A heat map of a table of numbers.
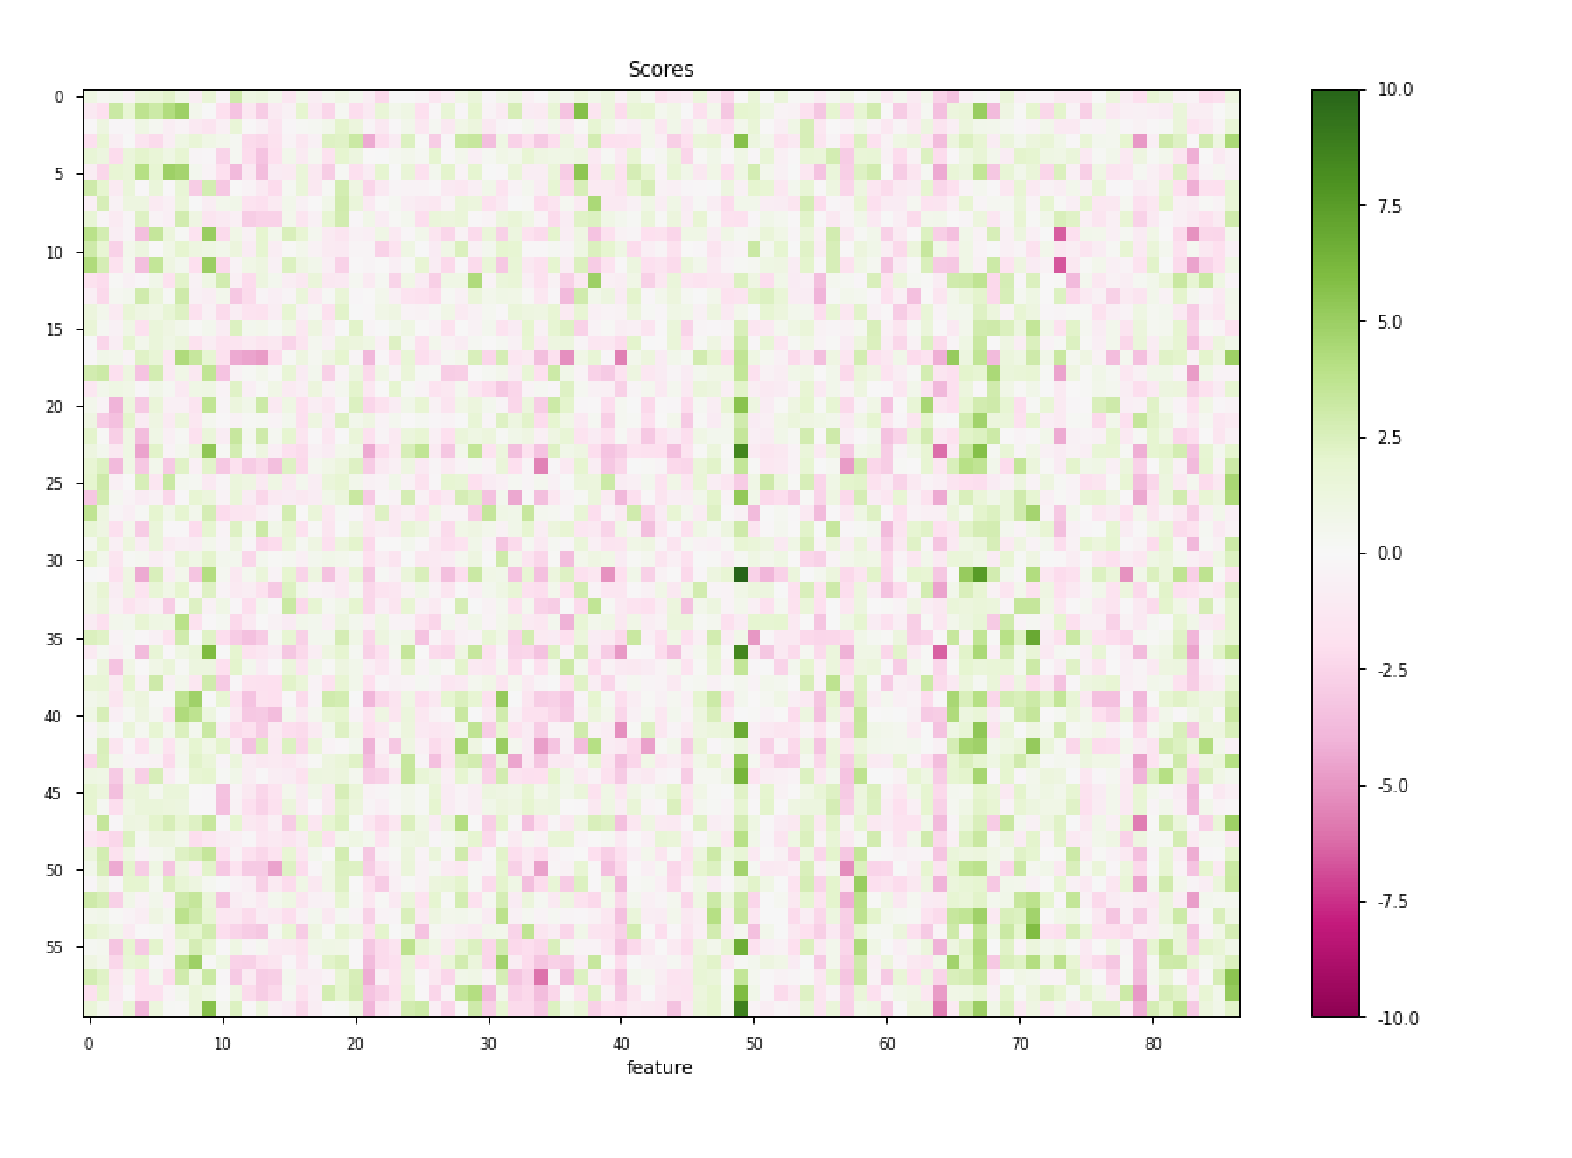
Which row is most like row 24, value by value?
50
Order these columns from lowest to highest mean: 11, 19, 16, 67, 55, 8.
55, 16, 11, 8, 19, 67
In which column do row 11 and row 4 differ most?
73
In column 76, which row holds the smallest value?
39
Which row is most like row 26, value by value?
43
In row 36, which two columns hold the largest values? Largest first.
49, 9
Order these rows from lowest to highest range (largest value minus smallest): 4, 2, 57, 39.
2, 4, 39, 57
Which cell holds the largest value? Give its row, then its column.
31, 49
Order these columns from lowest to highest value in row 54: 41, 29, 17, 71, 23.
29, 23, 17, 41, 71
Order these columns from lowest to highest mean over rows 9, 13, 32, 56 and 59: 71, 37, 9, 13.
13, 71, 37, 9
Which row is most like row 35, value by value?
54
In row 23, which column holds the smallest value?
64
